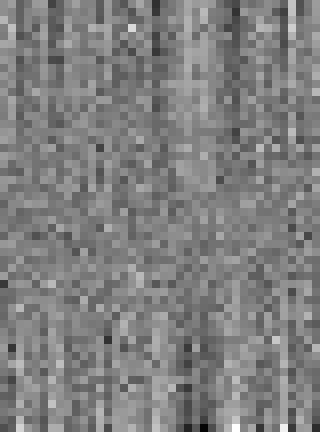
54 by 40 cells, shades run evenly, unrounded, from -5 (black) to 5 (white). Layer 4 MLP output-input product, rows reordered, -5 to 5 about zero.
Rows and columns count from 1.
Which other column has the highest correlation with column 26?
24
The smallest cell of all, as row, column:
54, 26
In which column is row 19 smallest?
13
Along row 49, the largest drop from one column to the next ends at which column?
23
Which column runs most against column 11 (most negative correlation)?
19
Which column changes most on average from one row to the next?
37
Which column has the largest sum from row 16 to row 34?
14
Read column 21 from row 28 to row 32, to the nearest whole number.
0 0 0 -1 0
